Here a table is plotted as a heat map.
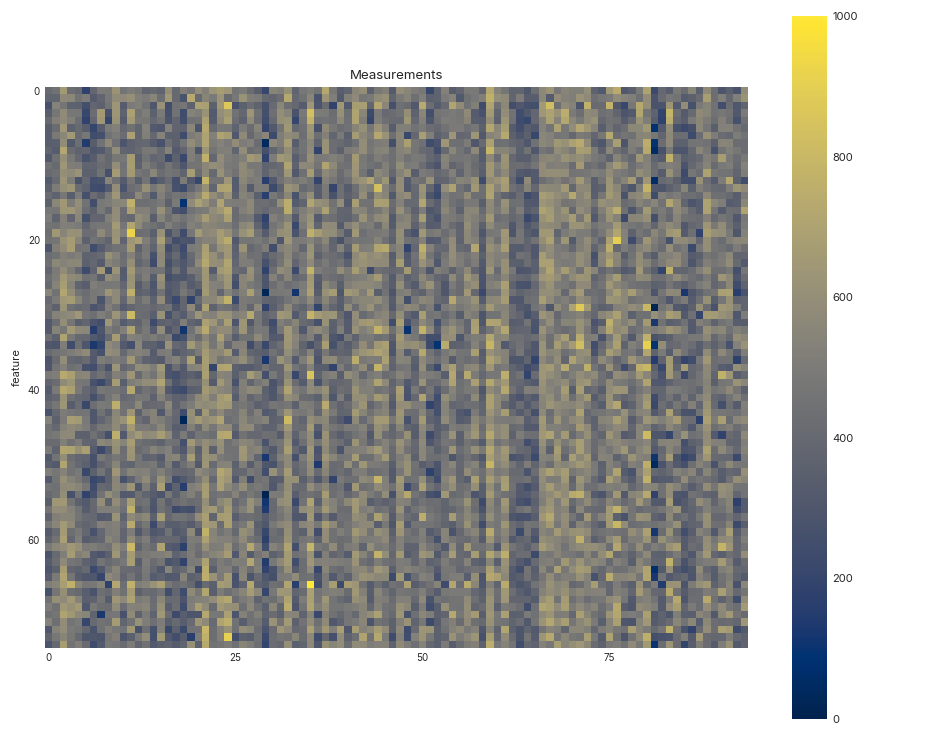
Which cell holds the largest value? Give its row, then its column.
66, 35
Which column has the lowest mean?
29
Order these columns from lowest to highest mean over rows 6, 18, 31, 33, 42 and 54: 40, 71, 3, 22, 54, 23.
40, 3, 54, 22, 23, 71
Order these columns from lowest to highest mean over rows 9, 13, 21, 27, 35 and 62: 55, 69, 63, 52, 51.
52, 63, 55, 51, 69
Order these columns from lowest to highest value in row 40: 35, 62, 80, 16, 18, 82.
18, 16, 82, 62, 80, 35
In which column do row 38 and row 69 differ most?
20
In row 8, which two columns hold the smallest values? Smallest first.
81, 36
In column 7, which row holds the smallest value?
70
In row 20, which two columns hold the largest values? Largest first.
76, 24
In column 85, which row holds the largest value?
37
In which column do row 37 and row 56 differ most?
22
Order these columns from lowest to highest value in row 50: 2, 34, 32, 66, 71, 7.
7, 34, 66, 32, 71, 2
